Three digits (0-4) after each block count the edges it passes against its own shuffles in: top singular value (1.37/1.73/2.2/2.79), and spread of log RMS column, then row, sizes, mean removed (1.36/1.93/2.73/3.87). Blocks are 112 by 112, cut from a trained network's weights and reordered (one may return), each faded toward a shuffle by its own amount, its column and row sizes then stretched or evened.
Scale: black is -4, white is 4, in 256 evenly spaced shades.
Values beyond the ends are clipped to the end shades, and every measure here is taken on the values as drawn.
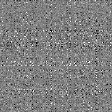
1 3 3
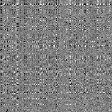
4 3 3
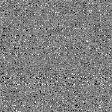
0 1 3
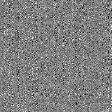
1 3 1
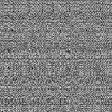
4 2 1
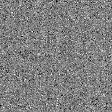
0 0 2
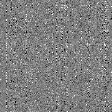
1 3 1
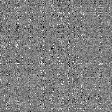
2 3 1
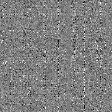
1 3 0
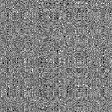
3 2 1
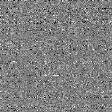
1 2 3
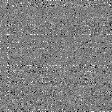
1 2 3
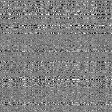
3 0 4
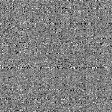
1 0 3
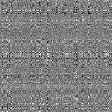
4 3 3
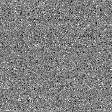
0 0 2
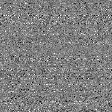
1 0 3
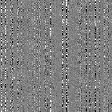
4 4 1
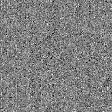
1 1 1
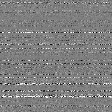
3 0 4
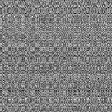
4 2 2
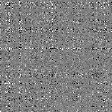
0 3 3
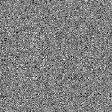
2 1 2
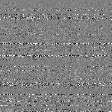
1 1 4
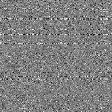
3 0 3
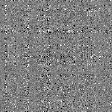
1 3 3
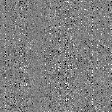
0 3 1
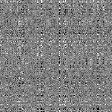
3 3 2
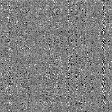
2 3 1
